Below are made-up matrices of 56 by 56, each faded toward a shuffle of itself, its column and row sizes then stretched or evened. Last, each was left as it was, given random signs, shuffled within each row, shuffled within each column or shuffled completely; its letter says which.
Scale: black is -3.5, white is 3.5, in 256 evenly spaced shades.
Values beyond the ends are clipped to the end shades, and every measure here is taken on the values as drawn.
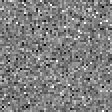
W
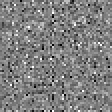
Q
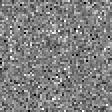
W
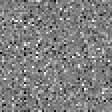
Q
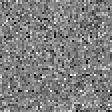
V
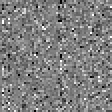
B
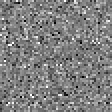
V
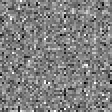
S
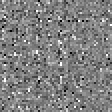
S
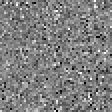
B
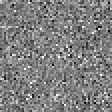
V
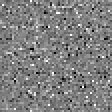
V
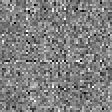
Q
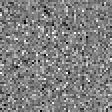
B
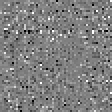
Q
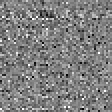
Q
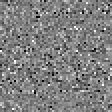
V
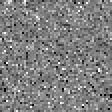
W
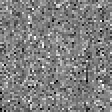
B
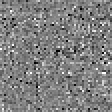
S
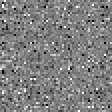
Q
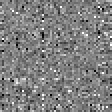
Q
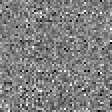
Q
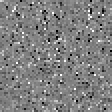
B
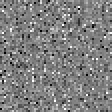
B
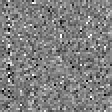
B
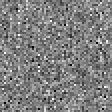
B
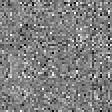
Q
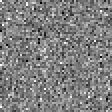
B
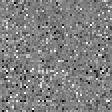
S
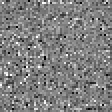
V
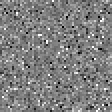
W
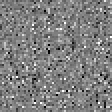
S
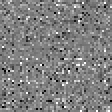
S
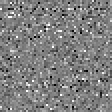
V
